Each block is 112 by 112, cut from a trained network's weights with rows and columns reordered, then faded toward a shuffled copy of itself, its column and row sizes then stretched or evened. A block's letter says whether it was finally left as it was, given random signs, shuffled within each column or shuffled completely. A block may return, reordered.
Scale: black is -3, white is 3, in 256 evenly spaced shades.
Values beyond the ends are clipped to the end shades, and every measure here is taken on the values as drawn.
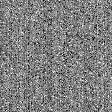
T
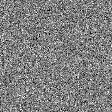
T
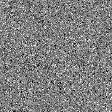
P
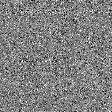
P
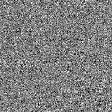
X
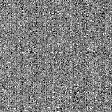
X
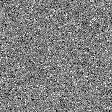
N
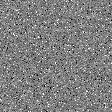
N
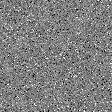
N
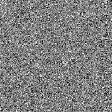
X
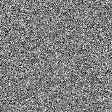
T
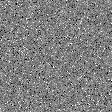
N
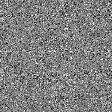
P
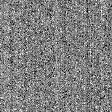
T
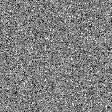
T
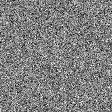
N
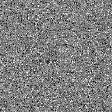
X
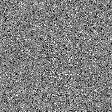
P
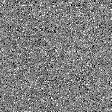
P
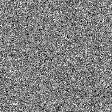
P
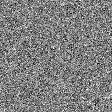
N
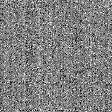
X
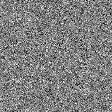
P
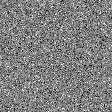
N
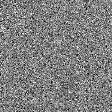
P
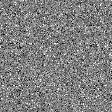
P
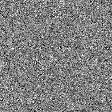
P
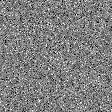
N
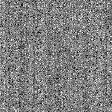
X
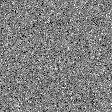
N
